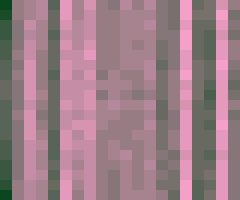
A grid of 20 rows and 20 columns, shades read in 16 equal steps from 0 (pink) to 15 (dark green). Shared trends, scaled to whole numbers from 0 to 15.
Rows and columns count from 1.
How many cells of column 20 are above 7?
6
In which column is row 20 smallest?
16
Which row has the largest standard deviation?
20
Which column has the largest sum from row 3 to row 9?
1
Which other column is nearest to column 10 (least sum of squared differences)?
9
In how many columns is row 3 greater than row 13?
7
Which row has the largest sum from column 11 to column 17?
12
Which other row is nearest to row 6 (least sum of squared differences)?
5
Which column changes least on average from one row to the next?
17
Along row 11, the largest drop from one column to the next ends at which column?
19
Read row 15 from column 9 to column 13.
6 5 6 6 5
